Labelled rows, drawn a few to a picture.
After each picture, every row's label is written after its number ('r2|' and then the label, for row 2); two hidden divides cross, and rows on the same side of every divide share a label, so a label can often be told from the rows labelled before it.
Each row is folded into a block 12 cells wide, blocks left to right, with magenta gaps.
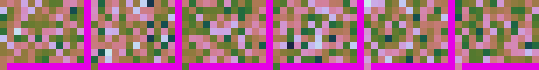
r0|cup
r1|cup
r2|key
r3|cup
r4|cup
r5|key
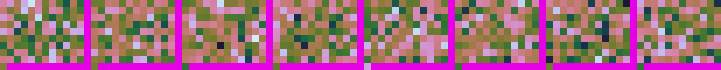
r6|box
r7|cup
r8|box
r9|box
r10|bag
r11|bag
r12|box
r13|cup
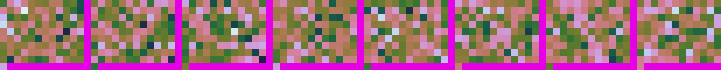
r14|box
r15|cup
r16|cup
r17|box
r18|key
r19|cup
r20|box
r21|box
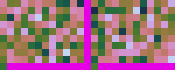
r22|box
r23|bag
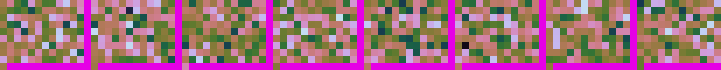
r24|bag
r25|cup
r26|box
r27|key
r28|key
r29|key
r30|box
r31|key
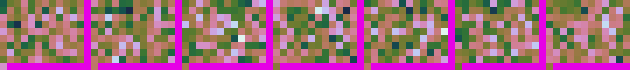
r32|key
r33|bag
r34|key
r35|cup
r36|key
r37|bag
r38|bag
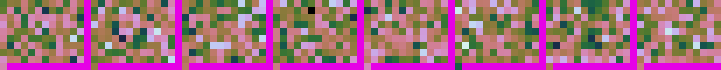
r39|key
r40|key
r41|bag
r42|bag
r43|bag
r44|cup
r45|key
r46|key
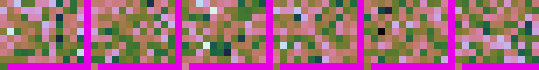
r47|box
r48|box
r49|box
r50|box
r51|key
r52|cup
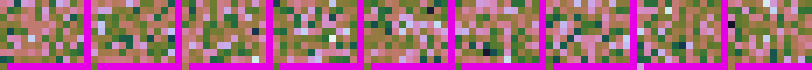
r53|bag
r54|box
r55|cup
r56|key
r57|key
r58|box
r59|cup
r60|box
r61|cup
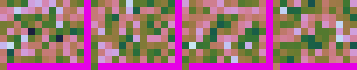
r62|cup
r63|box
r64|cup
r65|key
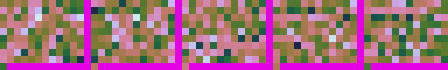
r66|box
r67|bag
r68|cup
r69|bag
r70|box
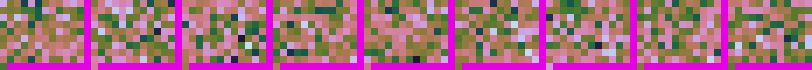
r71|bag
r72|box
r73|cup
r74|key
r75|bag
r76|key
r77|bag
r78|key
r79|cup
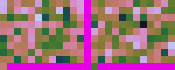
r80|box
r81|cup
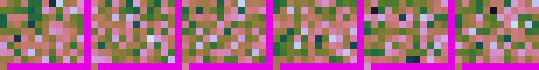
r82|bag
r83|key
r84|bag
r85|key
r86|bag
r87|bag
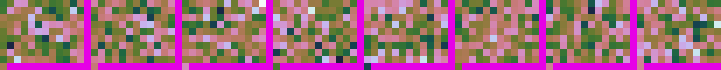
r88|key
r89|key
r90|bag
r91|box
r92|box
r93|bag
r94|key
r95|cup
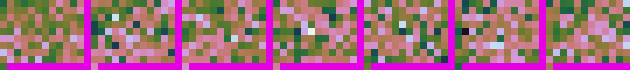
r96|bag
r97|bag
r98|bag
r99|key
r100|cup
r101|bag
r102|bag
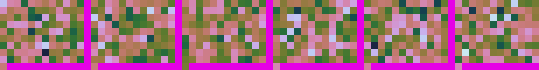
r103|cup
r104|cup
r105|box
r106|bag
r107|key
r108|key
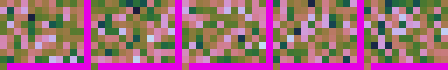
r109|cup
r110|key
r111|cup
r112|key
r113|key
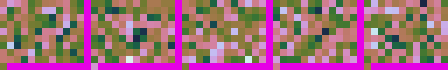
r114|cup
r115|key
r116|bag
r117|key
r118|box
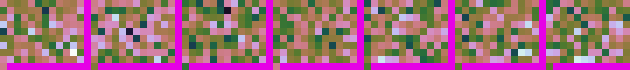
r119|key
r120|bag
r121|key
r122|key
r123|key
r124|key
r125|key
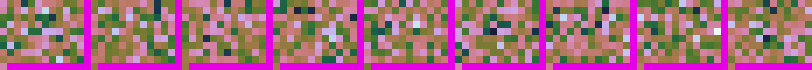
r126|cup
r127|box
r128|box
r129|bag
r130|key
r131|cup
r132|bag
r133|key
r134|key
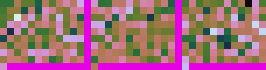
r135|bag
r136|box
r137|key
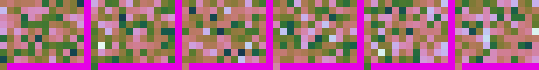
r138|box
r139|cup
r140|cup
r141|key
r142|bag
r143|key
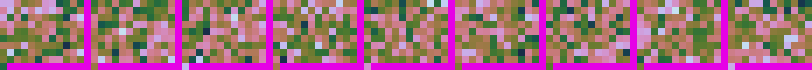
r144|box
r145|key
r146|key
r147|cup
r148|bag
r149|box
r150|bag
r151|box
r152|key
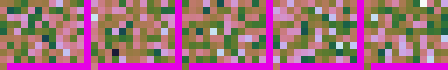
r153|bag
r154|box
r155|key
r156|cup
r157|bag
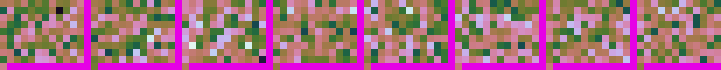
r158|key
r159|key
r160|cup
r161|cup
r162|cup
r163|key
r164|key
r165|box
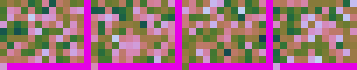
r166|key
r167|bag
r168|box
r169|key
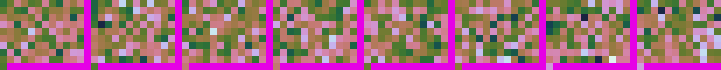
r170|key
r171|bag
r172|key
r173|key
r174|box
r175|box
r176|bag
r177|bag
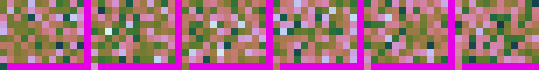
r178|box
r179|bag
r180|key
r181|box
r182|bag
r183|cup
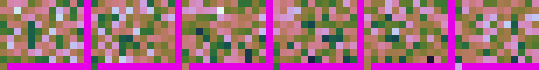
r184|cup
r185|box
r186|box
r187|cup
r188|box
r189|key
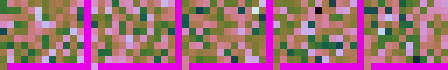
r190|key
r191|cup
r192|bag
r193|key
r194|bag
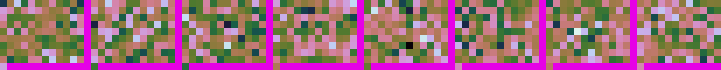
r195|box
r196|cup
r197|cup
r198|bag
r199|key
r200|key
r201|key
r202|box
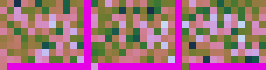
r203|key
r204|key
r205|key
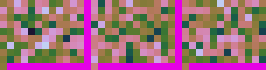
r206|cup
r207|cup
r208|cup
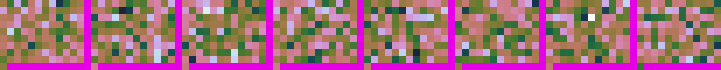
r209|box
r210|bag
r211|box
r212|cup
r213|bag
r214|cup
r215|bag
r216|box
